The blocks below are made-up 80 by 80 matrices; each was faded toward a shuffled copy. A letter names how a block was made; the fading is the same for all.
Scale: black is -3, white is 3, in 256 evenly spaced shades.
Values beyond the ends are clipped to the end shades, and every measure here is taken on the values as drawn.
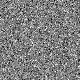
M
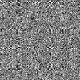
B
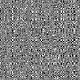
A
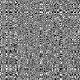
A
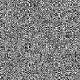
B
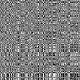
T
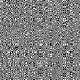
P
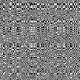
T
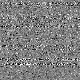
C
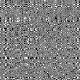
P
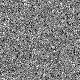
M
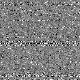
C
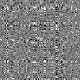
P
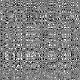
P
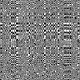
T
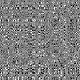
P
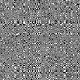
P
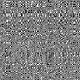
P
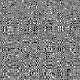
P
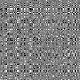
T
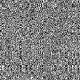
B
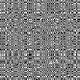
T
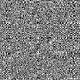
B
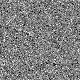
M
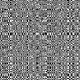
T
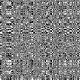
A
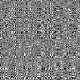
P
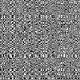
A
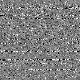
C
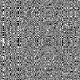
A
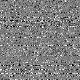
C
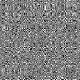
P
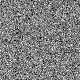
M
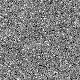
M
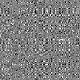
P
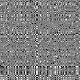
T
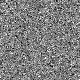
M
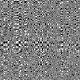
P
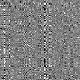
A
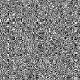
B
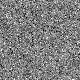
M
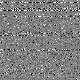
C
